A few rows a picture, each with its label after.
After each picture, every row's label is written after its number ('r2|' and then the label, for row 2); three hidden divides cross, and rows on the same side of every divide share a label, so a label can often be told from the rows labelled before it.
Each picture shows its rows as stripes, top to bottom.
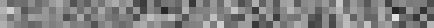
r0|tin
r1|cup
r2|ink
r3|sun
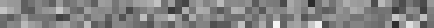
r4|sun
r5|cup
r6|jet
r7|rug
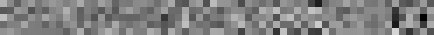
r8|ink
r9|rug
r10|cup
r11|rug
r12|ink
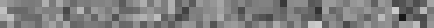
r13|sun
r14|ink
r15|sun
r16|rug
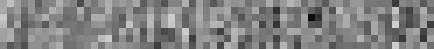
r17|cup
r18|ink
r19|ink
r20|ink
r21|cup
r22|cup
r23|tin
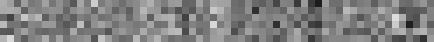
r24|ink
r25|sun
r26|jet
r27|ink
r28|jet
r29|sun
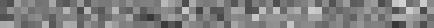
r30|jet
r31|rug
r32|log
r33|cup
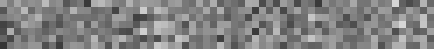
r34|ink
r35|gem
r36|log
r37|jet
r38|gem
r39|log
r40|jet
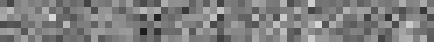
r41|log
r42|sun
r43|tin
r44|rug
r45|tin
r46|log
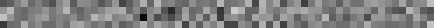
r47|gem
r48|cup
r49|tin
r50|gem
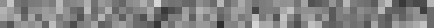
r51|sun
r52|cup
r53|tin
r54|log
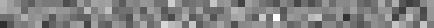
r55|ink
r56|cup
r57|rug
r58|jet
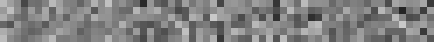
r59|tin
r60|sun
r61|ink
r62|log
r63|cup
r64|tin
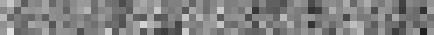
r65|sun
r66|sun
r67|tin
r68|sun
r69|cup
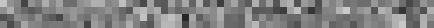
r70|tin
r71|sun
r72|jet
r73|jet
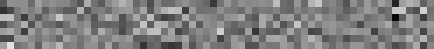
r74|rug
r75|jet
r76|cup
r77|gem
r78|sun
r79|log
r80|cup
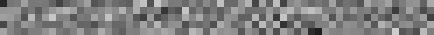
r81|gem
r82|cup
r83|tin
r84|gem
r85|ink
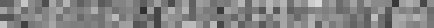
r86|rug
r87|tin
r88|log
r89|tin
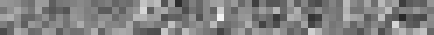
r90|sun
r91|gem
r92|sun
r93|ink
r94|log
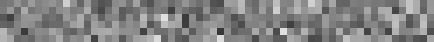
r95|rug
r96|rug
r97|jet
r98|jet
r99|tin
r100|sun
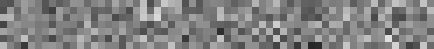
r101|jet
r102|gem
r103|sun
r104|rug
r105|tin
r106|gem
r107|ink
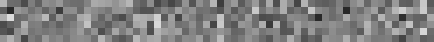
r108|tin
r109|log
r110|sun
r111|gem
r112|jet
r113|sun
